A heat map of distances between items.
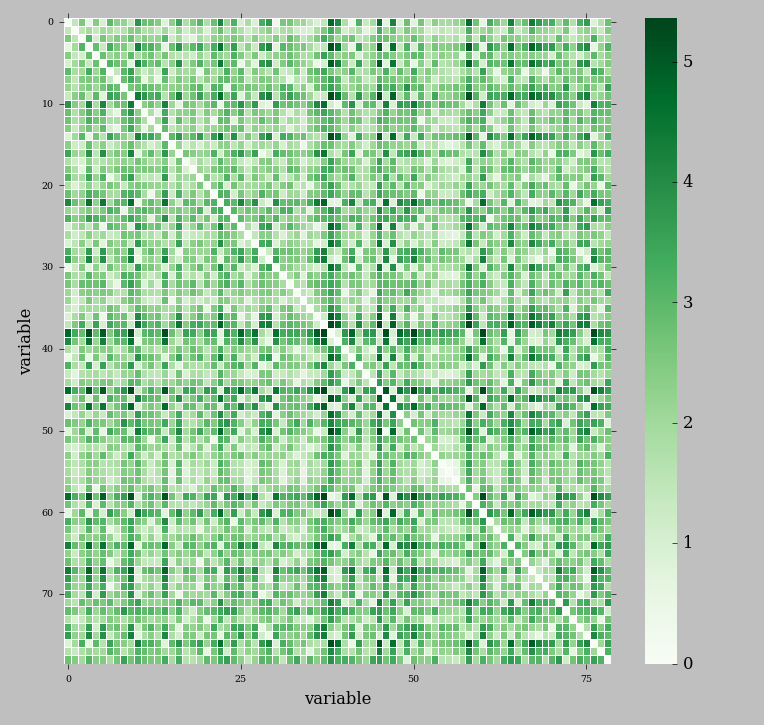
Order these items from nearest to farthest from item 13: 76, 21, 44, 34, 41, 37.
34, 44, 21, 41, 76, 37
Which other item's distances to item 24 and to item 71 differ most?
61
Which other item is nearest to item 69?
6
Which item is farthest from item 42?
37
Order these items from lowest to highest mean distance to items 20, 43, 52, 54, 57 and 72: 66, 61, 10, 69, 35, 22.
35, 66, 69, 61, 10, 22
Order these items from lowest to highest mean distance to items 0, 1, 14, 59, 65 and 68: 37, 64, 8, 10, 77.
77, 8, 10, 37, 64
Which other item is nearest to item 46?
50
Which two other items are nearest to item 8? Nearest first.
23, 35
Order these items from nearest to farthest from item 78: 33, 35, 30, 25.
25, 30, 35, 33
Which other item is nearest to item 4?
57
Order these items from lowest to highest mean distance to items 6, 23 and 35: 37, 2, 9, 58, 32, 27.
2, 27, 32, 9, 37, 58
